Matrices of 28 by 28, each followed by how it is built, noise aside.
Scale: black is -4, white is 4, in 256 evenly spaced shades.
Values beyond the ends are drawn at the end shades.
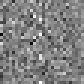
uneven columns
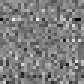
uneven rows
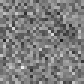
Toeplitz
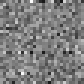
uneven rows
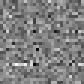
uneven rows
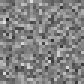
repeating rows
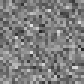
Toeplitz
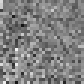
lower triangular
